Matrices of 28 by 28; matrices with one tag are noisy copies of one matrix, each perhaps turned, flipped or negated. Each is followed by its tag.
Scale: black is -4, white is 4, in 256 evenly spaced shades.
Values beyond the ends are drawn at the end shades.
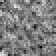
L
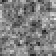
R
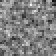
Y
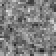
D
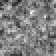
R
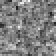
D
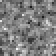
Y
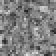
D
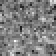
L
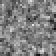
D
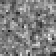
Y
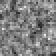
Y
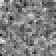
Y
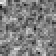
L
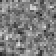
Y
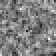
Y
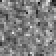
L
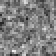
D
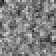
L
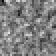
L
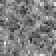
R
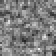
Y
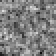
Y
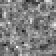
D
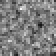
Y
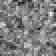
D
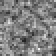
Y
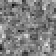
D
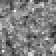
D
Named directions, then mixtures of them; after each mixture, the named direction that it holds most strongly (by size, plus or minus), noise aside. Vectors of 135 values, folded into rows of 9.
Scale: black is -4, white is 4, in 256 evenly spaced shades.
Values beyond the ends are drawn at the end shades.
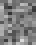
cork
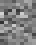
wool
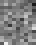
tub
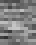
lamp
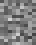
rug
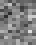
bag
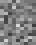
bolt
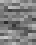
lamp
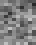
bag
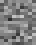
rug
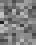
wool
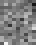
tub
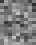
rug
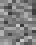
bolt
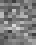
wool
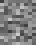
rug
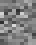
wool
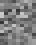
wool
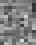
tub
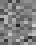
bolt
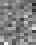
tub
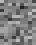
rug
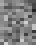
tub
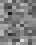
cork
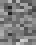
cork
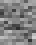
lamp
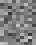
bolt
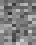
cork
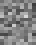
wool
